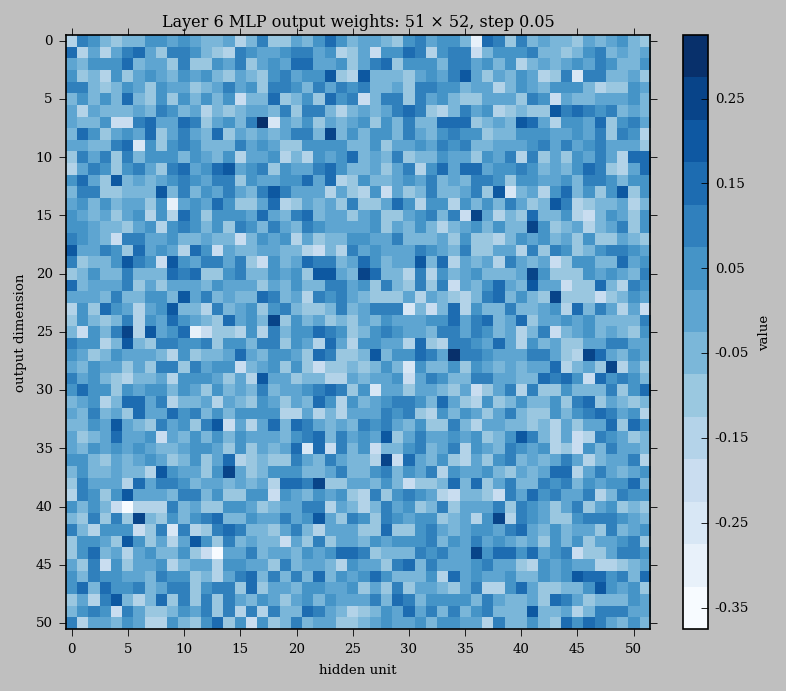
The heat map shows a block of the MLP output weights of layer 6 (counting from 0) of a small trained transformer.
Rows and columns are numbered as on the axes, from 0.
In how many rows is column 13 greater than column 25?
28
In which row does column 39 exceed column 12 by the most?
44
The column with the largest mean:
10
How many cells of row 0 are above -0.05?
27
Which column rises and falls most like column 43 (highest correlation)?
8
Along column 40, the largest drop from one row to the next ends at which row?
25
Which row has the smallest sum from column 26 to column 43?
30
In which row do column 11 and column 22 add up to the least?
42
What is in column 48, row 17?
-0.1
